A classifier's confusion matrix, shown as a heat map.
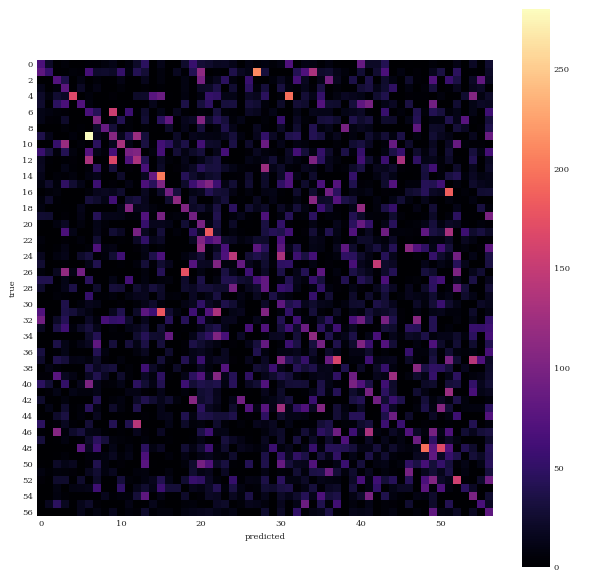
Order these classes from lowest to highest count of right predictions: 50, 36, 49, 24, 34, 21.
36, 50, 49, 34, 24, 21
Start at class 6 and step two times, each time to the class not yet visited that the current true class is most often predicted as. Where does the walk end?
12
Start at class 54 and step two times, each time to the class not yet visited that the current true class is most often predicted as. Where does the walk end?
51
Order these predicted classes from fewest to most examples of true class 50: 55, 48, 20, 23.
55, 23, 48, 20
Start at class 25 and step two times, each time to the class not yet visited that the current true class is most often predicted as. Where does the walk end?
19
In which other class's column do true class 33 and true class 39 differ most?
44
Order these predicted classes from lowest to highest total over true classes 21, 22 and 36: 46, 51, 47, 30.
47, 46, 30, 51
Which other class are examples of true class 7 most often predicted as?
20
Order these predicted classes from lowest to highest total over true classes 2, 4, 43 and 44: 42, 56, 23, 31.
42, 23, 56, 31
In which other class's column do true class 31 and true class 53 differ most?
15
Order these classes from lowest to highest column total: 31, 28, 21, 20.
31, 21, 28, 20
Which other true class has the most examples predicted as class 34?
1
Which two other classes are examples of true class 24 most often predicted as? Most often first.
30, 52
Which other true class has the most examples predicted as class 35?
43
